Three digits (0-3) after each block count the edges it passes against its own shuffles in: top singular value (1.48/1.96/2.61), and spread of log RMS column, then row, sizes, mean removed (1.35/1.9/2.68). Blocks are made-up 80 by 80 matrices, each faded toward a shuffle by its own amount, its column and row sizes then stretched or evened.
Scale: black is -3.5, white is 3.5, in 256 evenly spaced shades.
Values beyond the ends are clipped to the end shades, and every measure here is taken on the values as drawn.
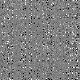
0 3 2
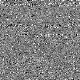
0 0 3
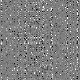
2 3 0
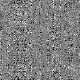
1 3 1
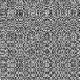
3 2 2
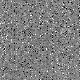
1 2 0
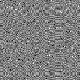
3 0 0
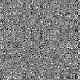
2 1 1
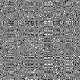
3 1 2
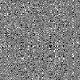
2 2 1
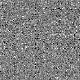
1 1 1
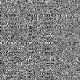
2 2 2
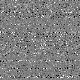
0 0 3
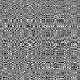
3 1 3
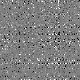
2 2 2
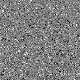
1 0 1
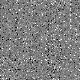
0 2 1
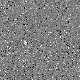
0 1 1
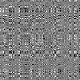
3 3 3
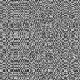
3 1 2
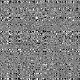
2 2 3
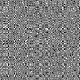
3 2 2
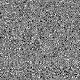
1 0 2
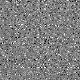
1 1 2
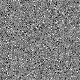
0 1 0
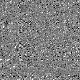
1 1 2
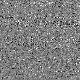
1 0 2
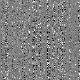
1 3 0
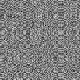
3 0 1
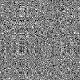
2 1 1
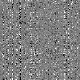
2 3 1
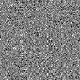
2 1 0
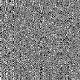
2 2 0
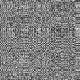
3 1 2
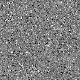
0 1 1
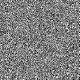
1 2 0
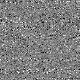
1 0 2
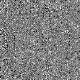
0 2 1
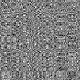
3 1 0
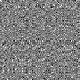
2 0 1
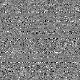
1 0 3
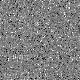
0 0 1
